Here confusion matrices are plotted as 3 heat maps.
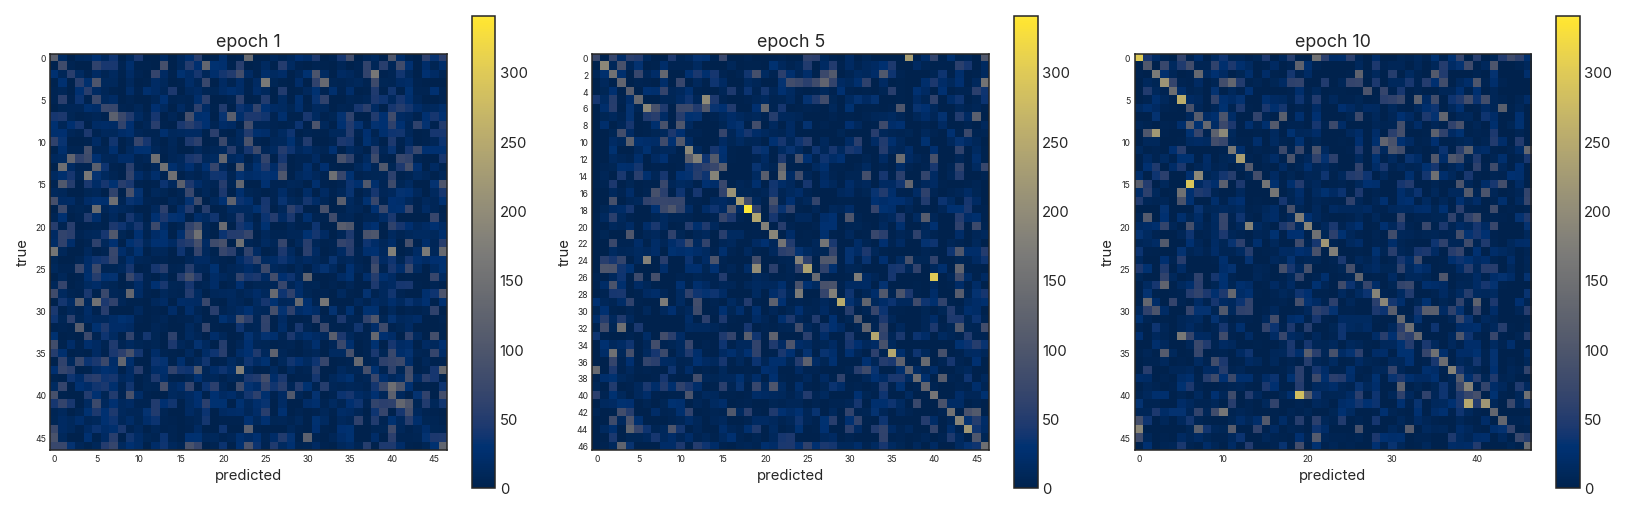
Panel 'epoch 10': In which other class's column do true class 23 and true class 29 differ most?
1
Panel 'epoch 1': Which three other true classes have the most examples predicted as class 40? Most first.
23, 39, 0
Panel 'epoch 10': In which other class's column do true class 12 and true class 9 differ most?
2
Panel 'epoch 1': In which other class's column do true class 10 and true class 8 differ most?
31
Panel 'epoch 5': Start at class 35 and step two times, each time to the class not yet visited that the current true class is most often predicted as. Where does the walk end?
8
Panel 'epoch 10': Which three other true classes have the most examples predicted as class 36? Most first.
7, 26, 3
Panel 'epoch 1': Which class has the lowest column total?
11
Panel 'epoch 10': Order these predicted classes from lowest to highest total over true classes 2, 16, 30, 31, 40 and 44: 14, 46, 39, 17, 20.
17, 14, 20, 39, 46
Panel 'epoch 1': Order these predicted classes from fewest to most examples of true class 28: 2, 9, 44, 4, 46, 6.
2, 44, 4, 6, 46, 9
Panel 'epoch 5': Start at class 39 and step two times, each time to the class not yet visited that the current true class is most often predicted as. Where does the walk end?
4
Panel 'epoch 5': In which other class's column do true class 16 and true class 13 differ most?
22
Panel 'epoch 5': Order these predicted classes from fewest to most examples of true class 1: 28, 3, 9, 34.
9, 34, 28, 3
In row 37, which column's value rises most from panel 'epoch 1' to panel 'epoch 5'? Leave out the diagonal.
0
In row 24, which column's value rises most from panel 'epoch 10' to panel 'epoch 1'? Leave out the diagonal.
7
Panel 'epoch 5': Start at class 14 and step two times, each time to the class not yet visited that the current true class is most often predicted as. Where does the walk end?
27
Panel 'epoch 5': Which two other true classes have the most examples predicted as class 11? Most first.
12, 40
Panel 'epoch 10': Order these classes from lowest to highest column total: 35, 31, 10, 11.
11, 35, 31, 10
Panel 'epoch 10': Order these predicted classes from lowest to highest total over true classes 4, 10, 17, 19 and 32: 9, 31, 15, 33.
33, 15, 9, 31
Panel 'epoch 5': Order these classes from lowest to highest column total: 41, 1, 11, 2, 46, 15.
41, 1, 46, 15, 11, 2
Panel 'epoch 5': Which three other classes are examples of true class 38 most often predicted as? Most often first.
41, 12, 29
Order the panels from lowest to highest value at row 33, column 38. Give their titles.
epoch 5, epoch 10, epoch 1
